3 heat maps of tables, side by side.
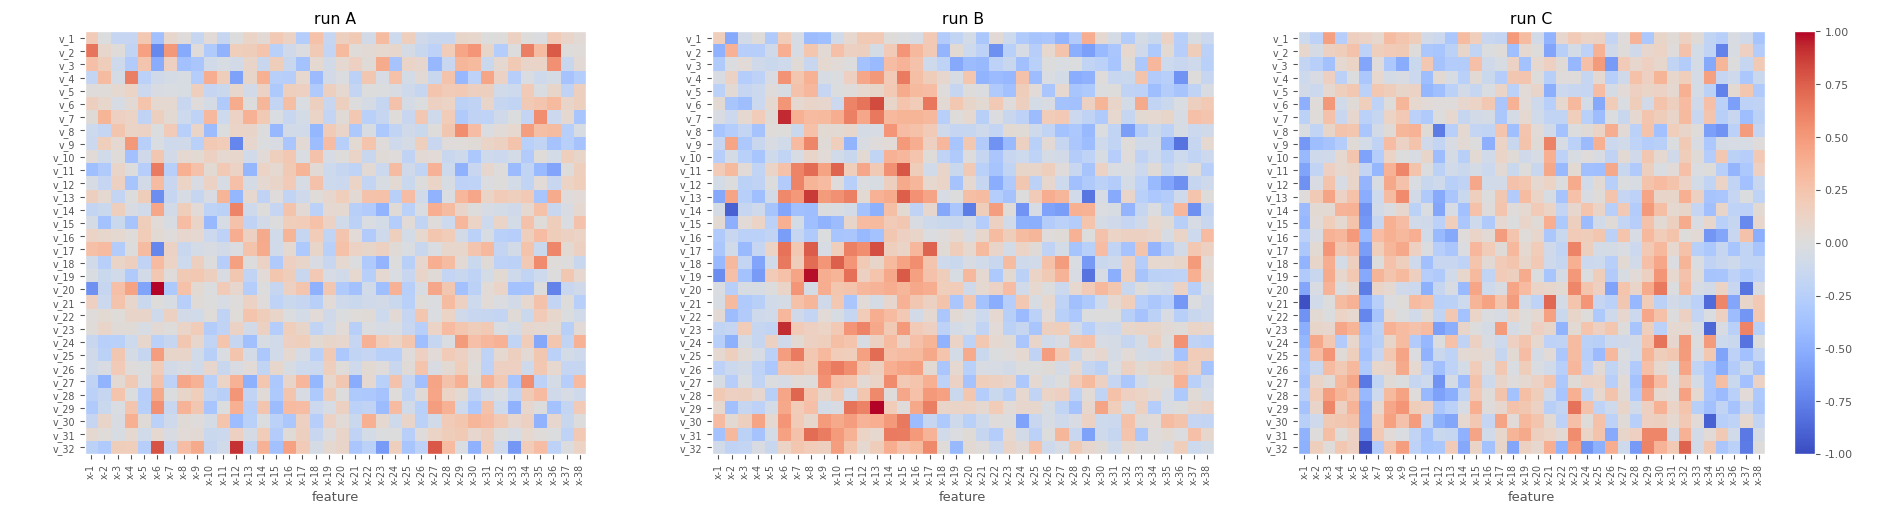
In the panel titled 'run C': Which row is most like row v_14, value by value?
v_27
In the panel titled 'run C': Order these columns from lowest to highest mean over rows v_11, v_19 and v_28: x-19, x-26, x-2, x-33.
x-2, x-33, x-26, x-19
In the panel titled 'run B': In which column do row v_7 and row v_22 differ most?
x-11
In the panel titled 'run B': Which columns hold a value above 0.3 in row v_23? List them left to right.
x-6, x-11, x-12, x-13, x-15
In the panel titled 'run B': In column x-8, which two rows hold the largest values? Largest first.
v_19, v_13
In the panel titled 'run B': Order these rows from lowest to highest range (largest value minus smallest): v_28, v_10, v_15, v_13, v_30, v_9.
v_10, v_15, v_28, v_30, v_9, v_13
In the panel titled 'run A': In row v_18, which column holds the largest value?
x-35
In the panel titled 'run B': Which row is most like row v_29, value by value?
v_6
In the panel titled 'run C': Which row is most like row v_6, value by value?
v_7
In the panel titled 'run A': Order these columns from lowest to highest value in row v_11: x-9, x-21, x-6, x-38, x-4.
x-21, x-4, x-38, x-9, x-6
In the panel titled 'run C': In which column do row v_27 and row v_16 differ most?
x-35
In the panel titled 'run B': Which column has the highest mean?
x-15
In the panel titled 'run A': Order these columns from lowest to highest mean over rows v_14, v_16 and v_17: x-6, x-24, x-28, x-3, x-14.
x-6, x-3, x-24, x-28, x-14
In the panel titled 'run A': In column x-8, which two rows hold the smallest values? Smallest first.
v_2, v_3
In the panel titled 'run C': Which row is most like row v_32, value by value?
v_15
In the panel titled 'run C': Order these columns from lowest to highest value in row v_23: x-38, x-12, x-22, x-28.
x-12, x-22, x-28, x-38
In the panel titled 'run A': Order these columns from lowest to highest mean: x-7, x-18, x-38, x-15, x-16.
x-15, x-18, x-7, x-38, x-16
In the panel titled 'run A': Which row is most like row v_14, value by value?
v_28
